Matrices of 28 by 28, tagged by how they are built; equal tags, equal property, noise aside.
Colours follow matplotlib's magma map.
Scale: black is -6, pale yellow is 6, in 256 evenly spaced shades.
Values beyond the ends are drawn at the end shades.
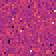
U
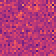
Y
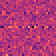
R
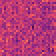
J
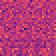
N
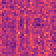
J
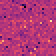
U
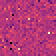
U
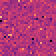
U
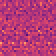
N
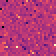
U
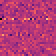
R
